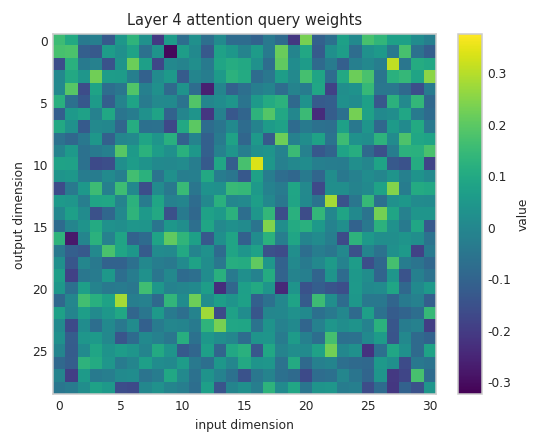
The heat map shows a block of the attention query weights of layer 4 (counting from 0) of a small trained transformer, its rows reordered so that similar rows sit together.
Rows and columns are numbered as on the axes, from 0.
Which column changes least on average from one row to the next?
19
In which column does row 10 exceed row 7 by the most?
16
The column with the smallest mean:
21
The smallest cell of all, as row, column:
1, 9
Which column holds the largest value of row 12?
27
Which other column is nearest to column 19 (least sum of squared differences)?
8
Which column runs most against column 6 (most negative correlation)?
2
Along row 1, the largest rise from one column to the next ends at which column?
10
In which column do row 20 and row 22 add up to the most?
12
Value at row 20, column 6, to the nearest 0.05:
-0.05
